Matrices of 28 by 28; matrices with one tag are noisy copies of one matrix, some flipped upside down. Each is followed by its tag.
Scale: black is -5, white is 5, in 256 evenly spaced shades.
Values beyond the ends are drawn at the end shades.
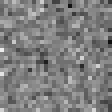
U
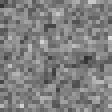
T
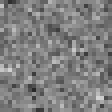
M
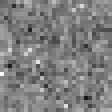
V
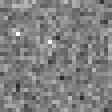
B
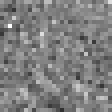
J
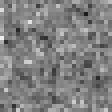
V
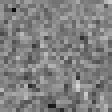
J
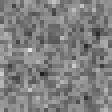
V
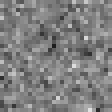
T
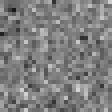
J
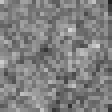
U
